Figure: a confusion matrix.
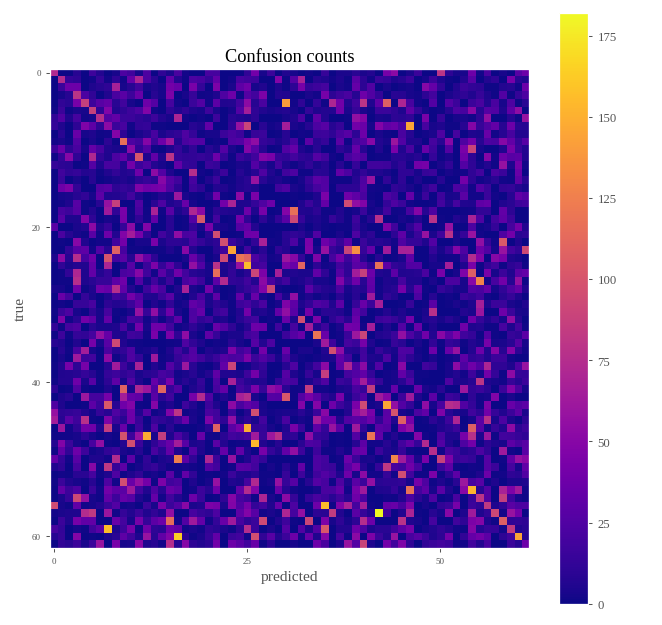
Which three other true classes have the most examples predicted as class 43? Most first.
4, 51, 23
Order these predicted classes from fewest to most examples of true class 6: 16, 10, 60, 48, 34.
60, 10, 34, 48, 16
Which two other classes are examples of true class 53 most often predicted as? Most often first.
9, 26
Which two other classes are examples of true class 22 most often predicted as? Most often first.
58, 27
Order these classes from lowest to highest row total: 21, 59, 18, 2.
2, 18, 21, 59
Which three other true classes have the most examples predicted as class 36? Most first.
57, 4, 46
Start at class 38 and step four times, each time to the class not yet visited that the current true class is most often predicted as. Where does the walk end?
8
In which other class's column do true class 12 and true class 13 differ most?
18
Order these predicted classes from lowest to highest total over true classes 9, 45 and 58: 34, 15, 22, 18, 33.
22, 34, 18, 33, 15
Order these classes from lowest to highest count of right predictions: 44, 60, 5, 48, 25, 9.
48, 5, 44, 9, 60, 25
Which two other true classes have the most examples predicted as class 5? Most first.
57, 11
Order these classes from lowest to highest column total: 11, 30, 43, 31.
31, 43, 30, 11
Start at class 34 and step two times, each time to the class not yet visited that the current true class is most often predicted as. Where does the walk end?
55
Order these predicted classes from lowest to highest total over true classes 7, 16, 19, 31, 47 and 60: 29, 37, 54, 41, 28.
37, 28, 29, 41, 54
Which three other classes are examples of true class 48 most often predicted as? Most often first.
26, 10, 16
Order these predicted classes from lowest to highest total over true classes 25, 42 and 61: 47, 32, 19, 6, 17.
47, 17, 6, 19, 32
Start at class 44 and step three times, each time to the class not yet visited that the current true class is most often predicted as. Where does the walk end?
51
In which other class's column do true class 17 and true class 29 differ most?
38
